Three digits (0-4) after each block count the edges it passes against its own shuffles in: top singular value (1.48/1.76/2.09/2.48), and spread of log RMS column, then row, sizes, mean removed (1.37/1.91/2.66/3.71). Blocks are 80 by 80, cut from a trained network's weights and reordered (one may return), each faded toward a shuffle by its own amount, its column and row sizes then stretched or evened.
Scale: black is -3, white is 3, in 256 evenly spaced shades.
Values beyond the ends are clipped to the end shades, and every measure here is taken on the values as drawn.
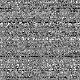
2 2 3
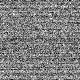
2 0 1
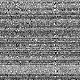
4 1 1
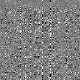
2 3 3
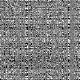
3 4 1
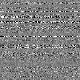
3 0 4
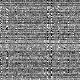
4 3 0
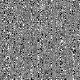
0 3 0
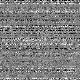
3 1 4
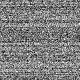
2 0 0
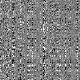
3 4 2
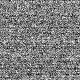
1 0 0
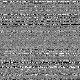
2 0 4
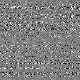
0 1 4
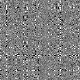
3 3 2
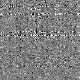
1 1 3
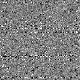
2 1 2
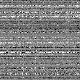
4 1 4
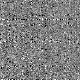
0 2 2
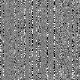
1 4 1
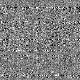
0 1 3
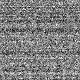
2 1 1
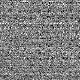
1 2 2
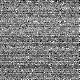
3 1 1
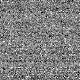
0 1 2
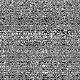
2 3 3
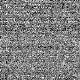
1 2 2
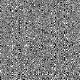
0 3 2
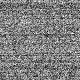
1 0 0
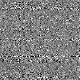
1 2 3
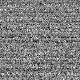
1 0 2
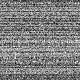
4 0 1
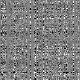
1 4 2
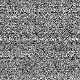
1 1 2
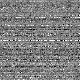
3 1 3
